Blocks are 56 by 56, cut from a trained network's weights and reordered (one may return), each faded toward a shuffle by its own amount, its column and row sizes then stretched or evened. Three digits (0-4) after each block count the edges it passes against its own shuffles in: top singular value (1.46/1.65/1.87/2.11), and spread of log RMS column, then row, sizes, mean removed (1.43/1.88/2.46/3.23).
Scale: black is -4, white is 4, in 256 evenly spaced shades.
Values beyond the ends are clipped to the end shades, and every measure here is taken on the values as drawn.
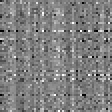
4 1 3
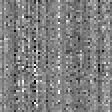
4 3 1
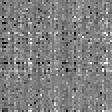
3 2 2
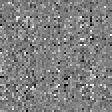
1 2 2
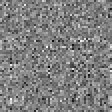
2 1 2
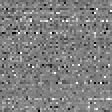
1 0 3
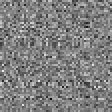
4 0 3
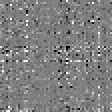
1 2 2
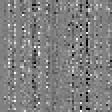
2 4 0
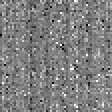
1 2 0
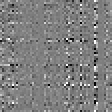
4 4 2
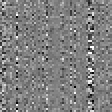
4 4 0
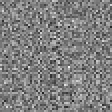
4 1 0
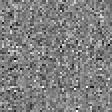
1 2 1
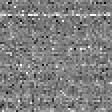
2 0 1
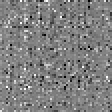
1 1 2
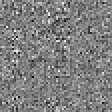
2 2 1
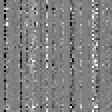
4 4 1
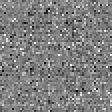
0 0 1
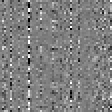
3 4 1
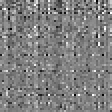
3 1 3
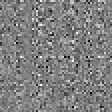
3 3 2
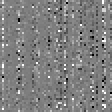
1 4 0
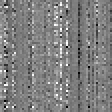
3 4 0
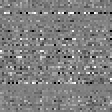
2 1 4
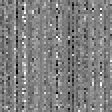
4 4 0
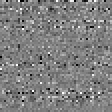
0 1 3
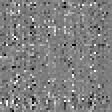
0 3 1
